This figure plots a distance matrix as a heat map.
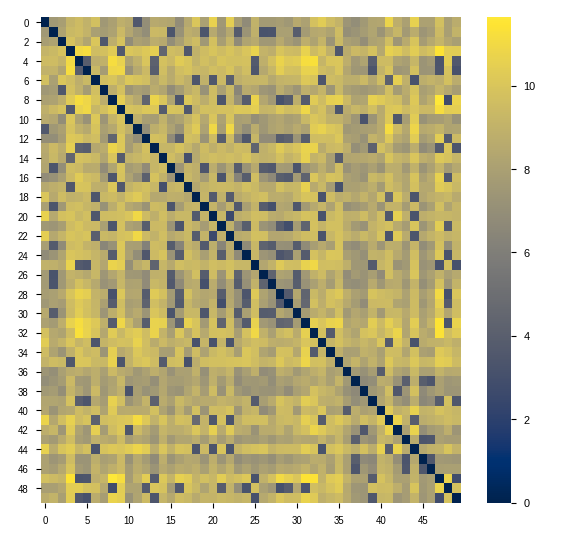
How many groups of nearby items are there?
11
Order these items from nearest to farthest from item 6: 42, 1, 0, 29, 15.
1, 15, 29, 0, 42
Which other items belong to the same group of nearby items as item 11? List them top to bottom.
0
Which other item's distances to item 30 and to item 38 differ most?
42
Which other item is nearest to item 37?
46
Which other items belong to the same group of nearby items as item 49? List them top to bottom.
4, 5, 13, 25, 39, 47
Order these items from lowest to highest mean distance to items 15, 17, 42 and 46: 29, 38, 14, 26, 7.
38, 26, 14, 7, 29
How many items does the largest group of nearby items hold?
9
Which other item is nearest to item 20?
22
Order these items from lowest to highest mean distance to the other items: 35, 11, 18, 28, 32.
28, 18, 11, 35, 32
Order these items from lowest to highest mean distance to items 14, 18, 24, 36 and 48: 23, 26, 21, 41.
21, 23, 26, 41
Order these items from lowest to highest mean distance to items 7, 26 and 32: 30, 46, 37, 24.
30, 37, 46, 24
